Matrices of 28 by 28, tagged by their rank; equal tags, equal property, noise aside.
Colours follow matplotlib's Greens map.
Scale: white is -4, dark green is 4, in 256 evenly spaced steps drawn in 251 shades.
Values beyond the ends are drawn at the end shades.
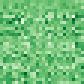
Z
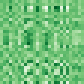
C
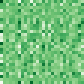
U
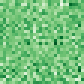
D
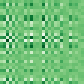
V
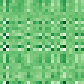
V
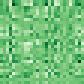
U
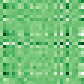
V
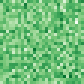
D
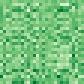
U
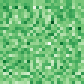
D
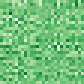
Z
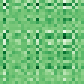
V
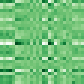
V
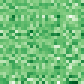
Z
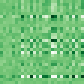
V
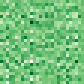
Z
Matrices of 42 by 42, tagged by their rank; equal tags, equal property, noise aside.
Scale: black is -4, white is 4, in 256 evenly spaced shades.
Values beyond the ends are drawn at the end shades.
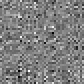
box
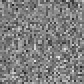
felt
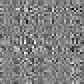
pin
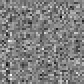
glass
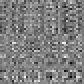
pin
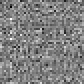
glass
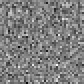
felt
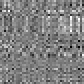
pin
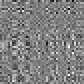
pin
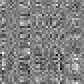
pin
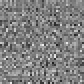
glass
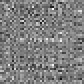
box
